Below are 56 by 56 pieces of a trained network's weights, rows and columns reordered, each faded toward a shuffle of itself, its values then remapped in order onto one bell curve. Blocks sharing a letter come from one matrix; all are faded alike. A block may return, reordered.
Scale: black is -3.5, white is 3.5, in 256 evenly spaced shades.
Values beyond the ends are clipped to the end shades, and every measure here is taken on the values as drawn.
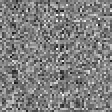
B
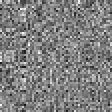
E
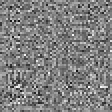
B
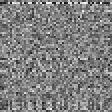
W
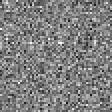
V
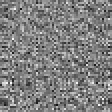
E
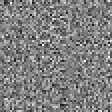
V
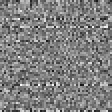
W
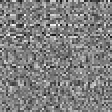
W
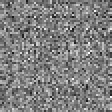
B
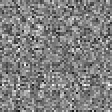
B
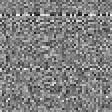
W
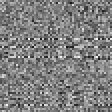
W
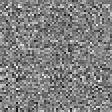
B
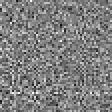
V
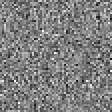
V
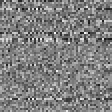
W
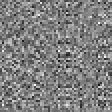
E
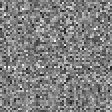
V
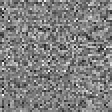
B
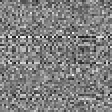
W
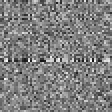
W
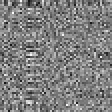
E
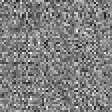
E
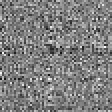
B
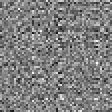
E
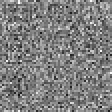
B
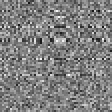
W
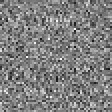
V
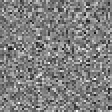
V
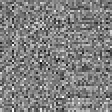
E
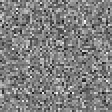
V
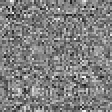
B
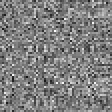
E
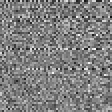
W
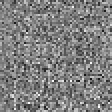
V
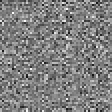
E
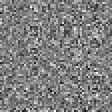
V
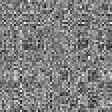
E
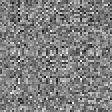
E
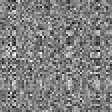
E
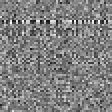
W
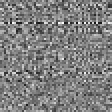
W
